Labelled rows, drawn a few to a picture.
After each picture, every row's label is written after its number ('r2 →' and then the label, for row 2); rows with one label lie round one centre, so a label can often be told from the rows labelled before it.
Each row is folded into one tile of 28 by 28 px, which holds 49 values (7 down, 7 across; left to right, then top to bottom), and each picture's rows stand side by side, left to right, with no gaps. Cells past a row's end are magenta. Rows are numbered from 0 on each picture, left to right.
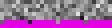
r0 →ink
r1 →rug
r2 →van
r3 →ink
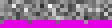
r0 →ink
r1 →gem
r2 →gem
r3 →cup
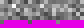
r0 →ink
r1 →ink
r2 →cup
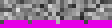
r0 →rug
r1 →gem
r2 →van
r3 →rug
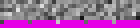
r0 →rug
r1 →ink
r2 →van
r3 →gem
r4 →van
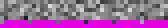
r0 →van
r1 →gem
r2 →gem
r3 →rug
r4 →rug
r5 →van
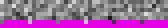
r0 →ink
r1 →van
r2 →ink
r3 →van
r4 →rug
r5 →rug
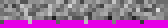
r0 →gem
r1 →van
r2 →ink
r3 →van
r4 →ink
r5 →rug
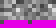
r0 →rug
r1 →gem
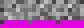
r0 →rug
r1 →ink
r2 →ink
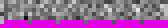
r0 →van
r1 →ink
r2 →ink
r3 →gem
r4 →gem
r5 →gem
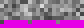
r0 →gem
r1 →ink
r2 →cup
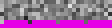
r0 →van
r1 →rug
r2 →ink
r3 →cup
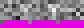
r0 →gem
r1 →gem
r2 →cup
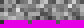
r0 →rug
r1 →ink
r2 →ink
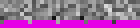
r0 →cup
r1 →van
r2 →van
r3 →gem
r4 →rug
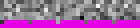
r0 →rug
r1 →rug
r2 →van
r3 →ink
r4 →ink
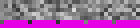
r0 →gem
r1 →rug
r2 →rug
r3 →cup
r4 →cup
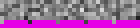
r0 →van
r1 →rug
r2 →ink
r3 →rug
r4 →van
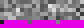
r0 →rug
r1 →gem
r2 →cup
